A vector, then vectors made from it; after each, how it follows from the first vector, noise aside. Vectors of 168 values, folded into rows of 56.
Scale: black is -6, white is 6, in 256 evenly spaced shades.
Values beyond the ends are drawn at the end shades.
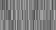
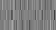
negated, partly zeroed.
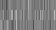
partly zeroed.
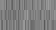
wrapped around, negated, shrunk.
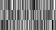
wrapped around, scaled up.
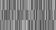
wrapped around, negated.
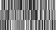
wrapped around, scaled up.
